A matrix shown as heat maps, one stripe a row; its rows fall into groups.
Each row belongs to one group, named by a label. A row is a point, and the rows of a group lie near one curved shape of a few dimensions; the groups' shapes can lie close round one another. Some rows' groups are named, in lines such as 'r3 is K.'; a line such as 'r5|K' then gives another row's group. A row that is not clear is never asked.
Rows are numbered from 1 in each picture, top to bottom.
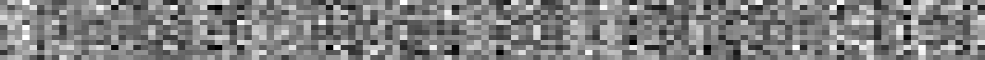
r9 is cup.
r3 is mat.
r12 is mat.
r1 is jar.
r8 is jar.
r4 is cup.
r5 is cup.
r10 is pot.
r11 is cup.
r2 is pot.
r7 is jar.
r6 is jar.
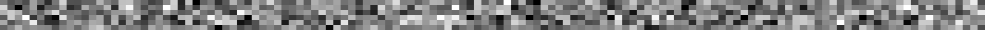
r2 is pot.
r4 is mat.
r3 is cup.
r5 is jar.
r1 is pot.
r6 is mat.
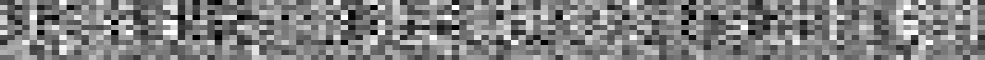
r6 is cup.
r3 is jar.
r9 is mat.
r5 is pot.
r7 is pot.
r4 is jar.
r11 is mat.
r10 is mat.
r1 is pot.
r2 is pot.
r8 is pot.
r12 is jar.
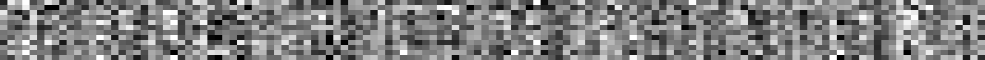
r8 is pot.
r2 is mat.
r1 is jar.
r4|cup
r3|pot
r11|jar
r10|jar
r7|jar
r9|jar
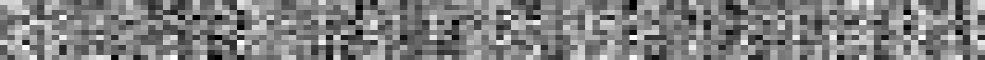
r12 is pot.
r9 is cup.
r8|pot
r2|cup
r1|cup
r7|cup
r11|jar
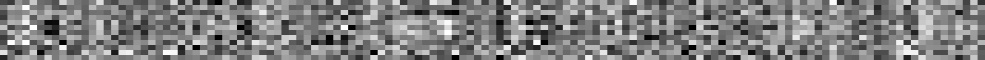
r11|pot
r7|mat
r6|jar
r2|jar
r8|mat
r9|jar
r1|pot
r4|mat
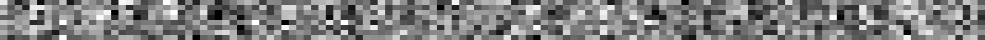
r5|mat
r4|pot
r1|pot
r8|pot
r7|jar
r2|cup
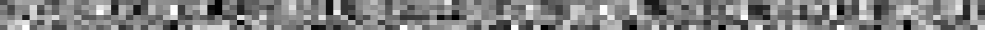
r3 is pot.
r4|cup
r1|mat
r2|pot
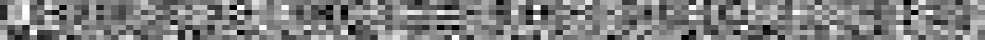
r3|mat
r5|cup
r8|pot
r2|jar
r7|jar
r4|jar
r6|cup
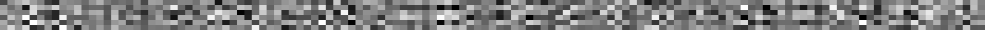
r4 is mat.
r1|mat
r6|mat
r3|jar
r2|cup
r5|cup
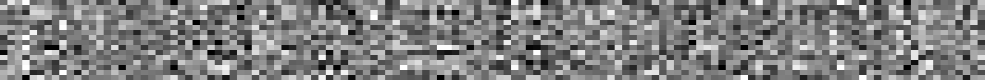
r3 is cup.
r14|jar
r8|jar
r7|jar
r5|pot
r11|jar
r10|mat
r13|mat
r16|cup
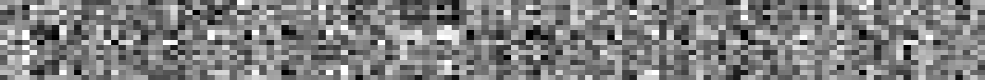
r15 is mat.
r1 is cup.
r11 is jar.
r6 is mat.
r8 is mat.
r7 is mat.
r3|pot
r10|jar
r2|cup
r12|jar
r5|jar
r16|cup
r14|mat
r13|mat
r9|pot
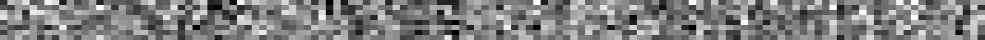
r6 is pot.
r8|mat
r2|pot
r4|cup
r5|cup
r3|cup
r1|jar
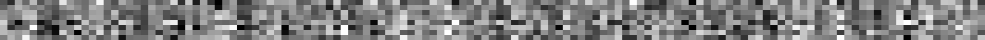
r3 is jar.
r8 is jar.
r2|mat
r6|jar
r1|pot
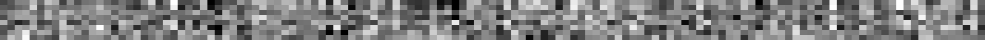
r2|jar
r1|jar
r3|mat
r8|mat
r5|pot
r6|pot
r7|mat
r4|cup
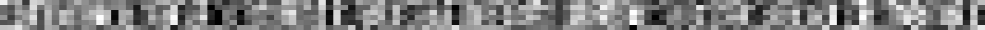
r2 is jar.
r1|cup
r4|pot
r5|pot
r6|cup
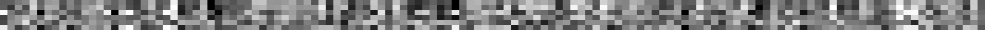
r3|pot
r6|pot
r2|jar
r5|mat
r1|jar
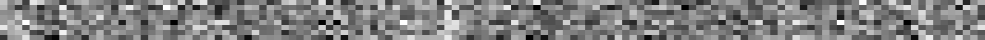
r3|mat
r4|mat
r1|cup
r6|cup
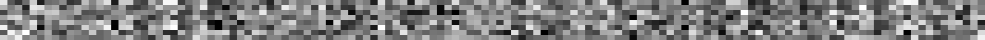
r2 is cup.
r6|pot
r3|cup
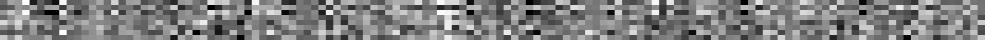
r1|mat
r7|pot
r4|mat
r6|mat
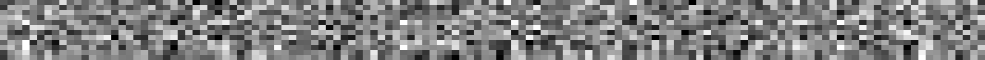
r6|cup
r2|jar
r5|jar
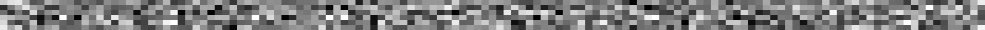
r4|mat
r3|jar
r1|cup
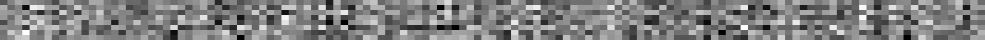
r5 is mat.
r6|cup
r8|cup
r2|cup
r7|jar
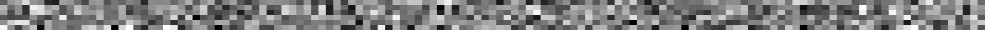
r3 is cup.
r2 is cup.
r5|cup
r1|mat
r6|pot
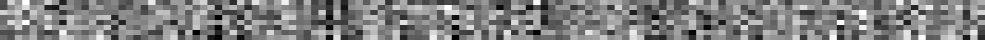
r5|jar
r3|cup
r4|mat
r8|pot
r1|jar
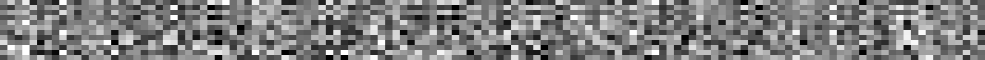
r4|jar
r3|mat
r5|jar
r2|jar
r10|jar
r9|pot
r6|cup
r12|mat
